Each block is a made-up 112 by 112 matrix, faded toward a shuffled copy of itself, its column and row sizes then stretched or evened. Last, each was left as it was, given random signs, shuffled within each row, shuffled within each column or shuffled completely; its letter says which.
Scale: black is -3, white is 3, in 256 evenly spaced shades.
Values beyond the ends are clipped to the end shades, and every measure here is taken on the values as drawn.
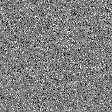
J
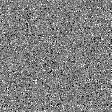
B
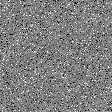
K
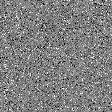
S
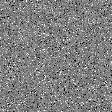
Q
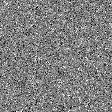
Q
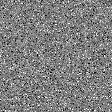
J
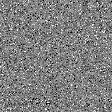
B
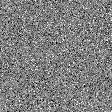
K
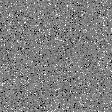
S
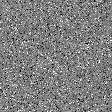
K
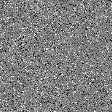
Q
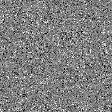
S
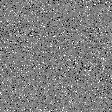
J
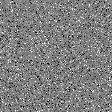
S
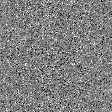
Q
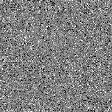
B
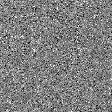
B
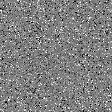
S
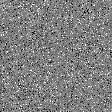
Q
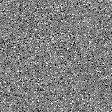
B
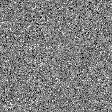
S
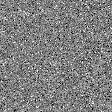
Q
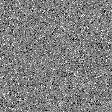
Q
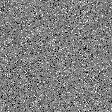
Q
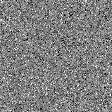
Q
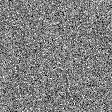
K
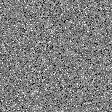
K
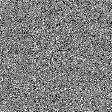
S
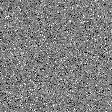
K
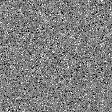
J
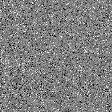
B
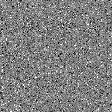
B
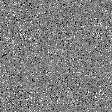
S
